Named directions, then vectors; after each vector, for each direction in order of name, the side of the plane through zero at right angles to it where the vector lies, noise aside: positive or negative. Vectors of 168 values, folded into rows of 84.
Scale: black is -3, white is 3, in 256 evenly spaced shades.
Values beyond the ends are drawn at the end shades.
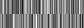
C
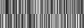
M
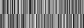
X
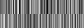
negative, positive, negative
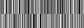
negative, positive, negative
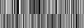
positive, negative, positive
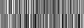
negative, negative, negative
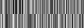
positive, positive, negative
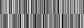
negative, negative, negative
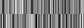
negative, negative, positive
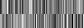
positive, negative, negative
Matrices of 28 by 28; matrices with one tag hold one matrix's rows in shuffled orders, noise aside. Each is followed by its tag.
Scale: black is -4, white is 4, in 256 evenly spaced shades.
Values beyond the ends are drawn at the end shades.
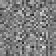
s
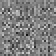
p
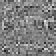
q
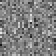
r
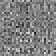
p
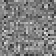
q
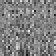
p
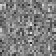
r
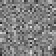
r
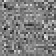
q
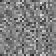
s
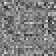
q
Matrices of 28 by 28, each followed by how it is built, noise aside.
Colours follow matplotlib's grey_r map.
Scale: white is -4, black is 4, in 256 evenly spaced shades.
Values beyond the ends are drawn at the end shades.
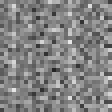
repeating rows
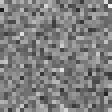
noise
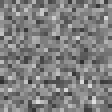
repeating columns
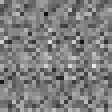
repeating columns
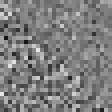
lower triangular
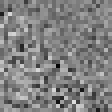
lower triangular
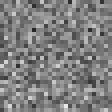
repeating columns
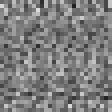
repeating columns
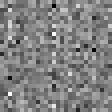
uneven columns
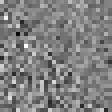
lower triangular
